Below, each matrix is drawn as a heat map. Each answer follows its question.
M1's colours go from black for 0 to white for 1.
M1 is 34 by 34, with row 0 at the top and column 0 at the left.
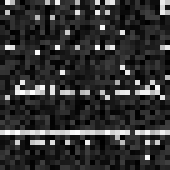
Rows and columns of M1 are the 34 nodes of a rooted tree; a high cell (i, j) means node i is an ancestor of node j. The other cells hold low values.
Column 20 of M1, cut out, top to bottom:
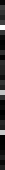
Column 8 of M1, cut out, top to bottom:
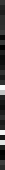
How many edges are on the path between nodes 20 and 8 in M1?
5
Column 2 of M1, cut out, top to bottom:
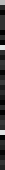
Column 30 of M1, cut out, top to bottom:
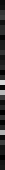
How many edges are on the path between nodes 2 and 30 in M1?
6
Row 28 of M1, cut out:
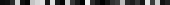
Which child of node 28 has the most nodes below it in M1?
17
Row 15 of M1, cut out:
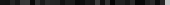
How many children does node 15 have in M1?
1
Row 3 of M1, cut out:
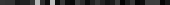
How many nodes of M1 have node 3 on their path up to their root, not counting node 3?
2
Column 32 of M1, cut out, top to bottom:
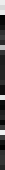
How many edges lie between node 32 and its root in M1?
6
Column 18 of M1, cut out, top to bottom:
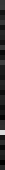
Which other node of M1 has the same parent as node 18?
0
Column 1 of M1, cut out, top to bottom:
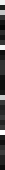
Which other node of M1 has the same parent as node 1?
21
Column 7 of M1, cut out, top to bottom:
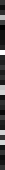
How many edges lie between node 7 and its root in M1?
6
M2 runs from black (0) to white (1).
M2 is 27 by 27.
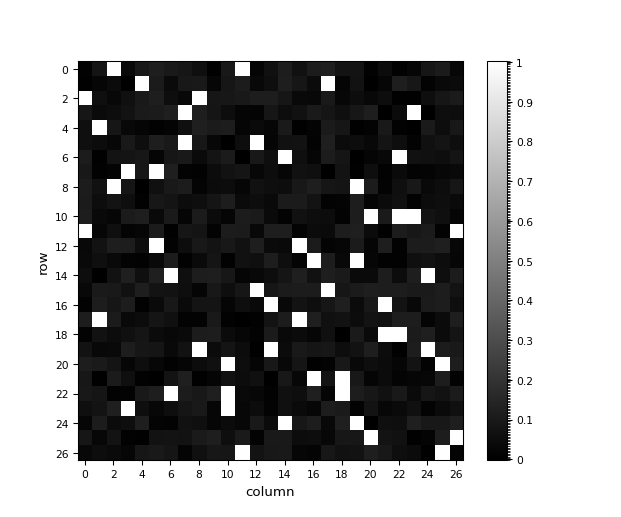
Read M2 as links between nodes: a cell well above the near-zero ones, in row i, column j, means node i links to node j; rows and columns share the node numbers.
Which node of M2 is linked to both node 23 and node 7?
node 3
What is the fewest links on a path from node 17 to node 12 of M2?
2
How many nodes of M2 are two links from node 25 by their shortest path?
2
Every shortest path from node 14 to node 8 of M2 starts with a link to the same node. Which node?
node 24
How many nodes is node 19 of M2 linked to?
3
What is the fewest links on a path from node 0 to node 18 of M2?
7
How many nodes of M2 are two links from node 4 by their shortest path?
1
